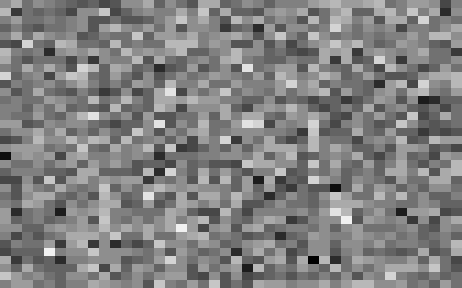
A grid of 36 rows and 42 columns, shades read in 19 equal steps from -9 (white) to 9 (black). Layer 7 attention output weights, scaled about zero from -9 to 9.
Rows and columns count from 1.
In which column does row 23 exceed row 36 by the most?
24
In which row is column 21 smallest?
18
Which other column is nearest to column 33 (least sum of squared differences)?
3
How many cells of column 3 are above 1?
6
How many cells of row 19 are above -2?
28
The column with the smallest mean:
8
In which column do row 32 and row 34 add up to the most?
23
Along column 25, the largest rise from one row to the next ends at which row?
25
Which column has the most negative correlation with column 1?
5
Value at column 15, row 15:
3
